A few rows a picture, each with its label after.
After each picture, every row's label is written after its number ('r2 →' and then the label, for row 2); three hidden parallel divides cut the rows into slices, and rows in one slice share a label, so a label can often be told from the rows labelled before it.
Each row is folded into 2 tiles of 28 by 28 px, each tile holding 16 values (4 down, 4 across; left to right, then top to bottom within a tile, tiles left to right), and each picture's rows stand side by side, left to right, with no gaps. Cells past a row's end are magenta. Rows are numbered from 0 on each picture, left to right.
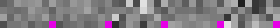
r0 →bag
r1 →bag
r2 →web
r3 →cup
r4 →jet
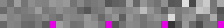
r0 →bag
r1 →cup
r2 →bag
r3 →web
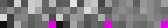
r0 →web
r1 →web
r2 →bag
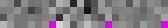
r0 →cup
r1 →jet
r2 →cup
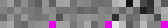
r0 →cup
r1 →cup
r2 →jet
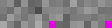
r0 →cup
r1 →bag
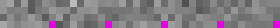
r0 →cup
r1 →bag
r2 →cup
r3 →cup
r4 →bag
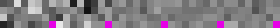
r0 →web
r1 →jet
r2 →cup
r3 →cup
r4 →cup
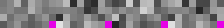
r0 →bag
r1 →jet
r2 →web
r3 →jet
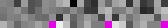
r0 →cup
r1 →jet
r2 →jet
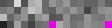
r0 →web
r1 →cup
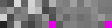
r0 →web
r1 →bag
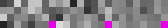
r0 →web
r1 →jet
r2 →cup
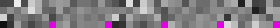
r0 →web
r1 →cup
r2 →web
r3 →cup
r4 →jet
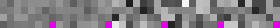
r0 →bag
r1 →cup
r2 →jet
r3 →web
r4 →jet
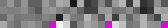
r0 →cup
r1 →jet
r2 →jet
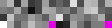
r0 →jet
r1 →web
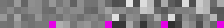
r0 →bag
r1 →cup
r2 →web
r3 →web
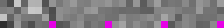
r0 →web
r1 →bag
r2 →cup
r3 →bag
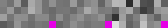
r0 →bag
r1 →bag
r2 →jet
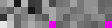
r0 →jet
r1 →bag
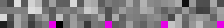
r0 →web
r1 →web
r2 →bag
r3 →jet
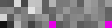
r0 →web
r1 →bag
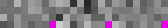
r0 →bag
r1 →jet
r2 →cup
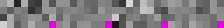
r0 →jet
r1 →cup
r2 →web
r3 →cup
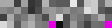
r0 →jet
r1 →web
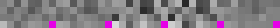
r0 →cup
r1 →cup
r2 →jet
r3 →jet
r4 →cup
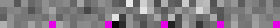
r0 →cup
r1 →cup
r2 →web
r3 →web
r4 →cup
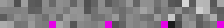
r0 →cup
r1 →cup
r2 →bag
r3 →web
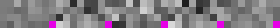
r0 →bag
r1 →jet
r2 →web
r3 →jet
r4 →bag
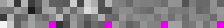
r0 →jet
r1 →web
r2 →cup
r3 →cup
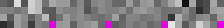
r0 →web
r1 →cup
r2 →bag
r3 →jet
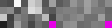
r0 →web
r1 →bag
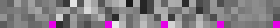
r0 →bag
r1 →web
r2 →jet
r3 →jet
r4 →bag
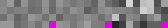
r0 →cup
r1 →cup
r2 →web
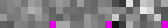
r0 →bag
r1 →cup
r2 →web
